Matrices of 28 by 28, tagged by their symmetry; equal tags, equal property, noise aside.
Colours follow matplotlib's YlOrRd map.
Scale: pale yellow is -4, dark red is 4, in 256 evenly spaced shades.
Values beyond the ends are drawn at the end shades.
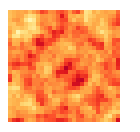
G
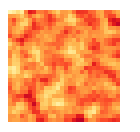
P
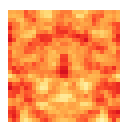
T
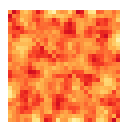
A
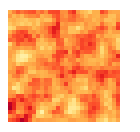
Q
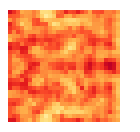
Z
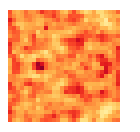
Z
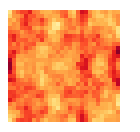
Z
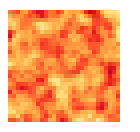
P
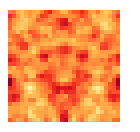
T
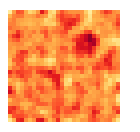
Q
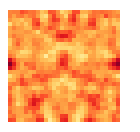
T
